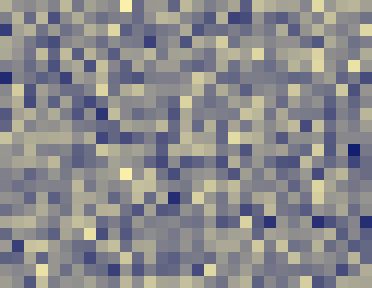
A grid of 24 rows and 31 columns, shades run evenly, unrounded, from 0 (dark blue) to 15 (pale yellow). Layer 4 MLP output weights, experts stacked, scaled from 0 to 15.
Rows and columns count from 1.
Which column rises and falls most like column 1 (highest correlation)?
6
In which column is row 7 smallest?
1
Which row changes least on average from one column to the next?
16
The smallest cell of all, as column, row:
30, 13
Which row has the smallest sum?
7
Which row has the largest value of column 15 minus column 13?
4
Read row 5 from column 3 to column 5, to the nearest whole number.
6 11 5
